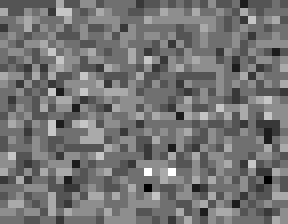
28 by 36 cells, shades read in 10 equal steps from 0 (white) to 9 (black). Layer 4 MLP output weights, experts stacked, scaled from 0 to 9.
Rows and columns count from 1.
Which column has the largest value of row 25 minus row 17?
31
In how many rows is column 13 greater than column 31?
9
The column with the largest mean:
30
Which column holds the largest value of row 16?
8
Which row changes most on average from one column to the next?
22
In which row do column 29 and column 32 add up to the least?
21
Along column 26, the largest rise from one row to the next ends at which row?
27
